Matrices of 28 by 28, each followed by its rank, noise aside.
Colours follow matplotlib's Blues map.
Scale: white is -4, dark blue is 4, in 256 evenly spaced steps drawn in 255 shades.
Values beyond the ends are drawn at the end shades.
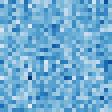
six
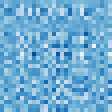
three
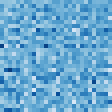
four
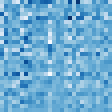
three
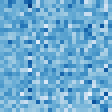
five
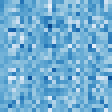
five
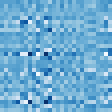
three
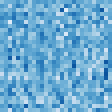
five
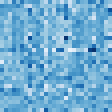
five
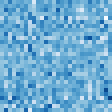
six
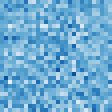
six
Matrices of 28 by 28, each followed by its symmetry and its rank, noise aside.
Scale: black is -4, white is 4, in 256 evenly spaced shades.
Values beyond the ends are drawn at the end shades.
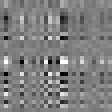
no symmetry, rank one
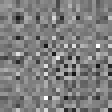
symmetric, rank three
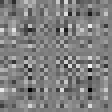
no symmetry, rank two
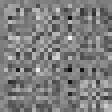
symmetric, rank three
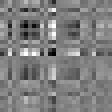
symmetric, rank one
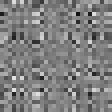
antisymmetric, rank two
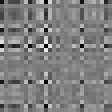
symmetric, rank one
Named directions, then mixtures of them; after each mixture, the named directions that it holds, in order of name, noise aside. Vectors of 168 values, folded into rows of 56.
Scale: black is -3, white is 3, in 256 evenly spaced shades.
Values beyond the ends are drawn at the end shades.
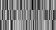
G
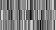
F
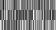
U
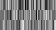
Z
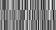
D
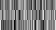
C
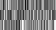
U, Z.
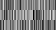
U.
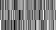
C, U.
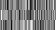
C, F, G.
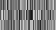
F, U.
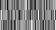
C, F, G.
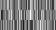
F.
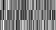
C, U, Z.
